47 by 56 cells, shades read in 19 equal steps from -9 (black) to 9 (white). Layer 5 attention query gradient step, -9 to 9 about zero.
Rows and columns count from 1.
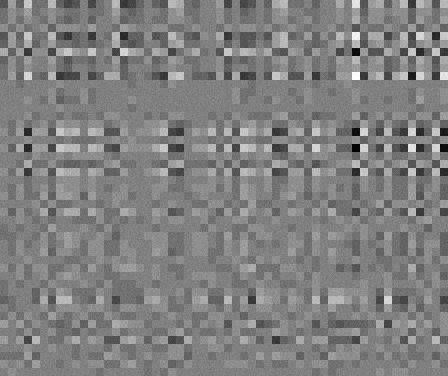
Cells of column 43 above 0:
16
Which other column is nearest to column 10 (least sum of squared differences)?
21
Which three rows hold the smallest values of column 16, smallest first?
5, 1, 8
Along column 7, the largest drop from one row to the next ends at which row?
7
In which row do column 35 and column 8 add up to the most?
38
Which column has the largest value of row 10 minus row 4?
45
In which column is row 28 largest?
54
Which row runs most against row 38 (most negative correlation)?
26
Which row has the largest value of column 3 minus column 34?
41
